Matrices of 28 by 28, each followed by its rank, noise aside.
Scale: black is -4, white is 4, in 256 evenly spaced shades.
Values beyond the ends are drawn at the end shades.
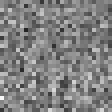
eight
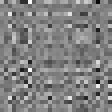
three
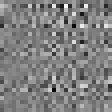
three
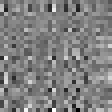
three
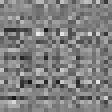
three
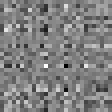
three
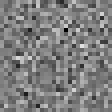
eight
